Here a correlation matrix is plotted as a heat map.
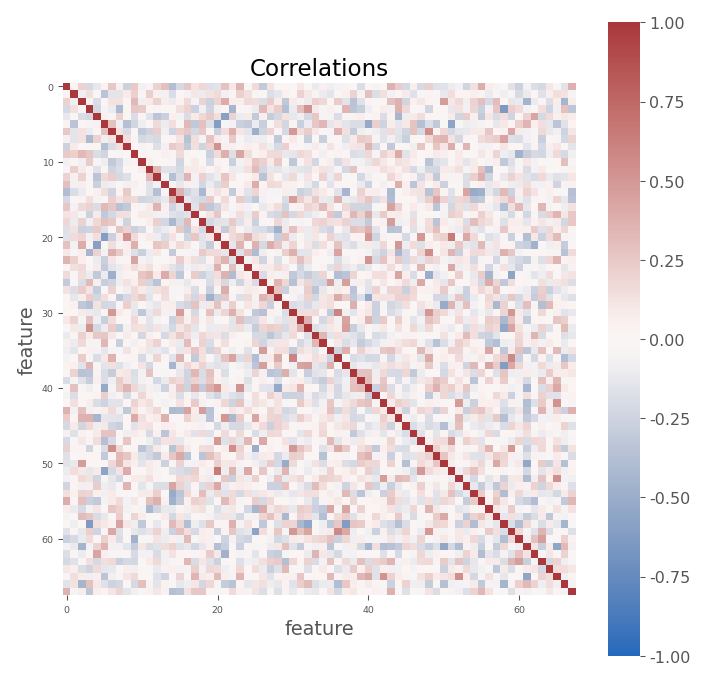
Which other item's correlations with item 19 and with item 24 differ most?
28
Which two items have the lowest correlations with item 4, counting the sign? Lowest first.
21, 44
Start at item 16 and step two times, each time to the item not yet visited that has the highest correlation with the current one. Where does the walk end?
18
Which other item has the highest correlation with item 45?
52
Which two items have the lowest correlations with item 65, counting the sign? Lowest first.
61, 5
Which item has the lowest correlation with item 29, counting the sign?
50
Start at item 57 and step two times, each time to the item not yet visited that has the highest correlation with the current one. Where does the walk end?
2
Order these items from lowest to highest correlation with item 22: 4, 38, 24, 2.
38, 2, 4, 24
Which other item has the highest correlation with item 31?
37
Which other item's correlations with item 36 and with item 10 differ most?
30
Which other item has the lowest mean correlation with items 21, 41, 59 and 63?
4
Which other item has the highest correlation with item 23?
40
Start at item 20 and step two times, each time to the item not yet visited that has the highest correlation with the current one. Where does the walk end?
47
